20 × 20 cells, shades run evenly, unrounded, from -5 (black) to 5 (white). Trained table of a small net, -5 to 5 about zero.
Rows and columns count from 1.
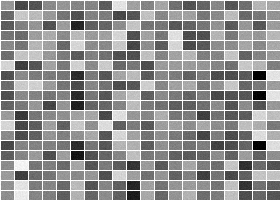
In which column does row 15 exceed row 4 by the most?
10
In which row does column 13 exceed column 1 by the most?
4
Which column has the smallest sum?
15
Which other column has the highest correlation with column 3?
11
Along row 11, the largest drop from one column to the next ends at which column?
6
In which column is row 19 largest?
2
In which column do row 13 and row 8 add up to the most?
20
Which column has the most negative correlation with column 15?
9
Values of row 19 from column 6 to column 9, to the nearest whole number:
2 -2 0 -1
